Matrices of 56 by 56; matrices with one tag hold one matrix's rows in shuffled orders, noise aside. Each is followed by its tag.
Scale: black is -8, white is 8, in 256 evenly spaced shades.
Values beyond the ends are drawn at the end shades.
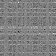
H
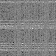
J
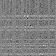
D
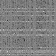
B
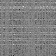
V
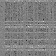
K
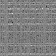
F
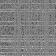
J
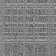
K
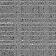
J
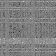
V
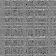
K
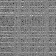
J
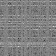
H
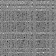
B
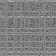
F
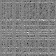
D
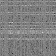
F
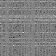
V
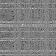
J
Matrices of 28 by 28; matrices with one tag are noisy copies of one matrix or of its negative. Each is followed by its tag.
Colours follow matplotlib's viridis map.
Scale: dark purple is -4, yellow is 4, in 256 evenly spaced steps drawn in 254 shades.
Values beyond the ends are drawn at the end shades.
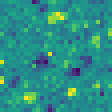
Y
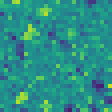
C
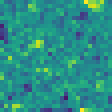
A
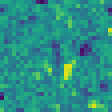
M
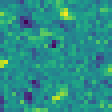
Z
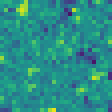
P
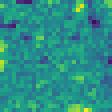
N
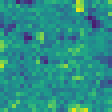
N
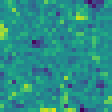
A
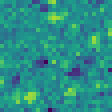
Y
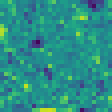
A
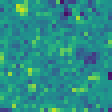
P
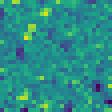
C
